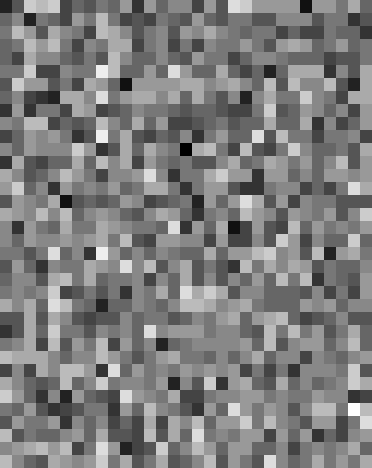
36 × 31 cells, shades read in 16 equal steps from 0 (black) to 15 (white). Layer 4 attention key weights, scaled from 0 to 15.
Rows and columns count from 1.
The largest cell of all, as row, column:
32, 30
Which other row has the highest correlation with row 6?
18
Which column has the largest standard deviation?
9
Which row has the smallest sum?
2
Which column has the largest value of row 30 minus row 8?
21
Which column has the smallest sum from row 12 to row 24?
20
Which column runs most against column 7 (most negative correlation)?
3
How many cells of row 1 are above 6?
19
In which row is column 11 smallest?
7
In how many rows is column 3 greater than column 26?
21
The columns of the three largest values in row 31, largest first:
11, 1, 15
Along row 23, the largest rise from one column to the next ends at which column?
16
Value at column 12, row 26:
6
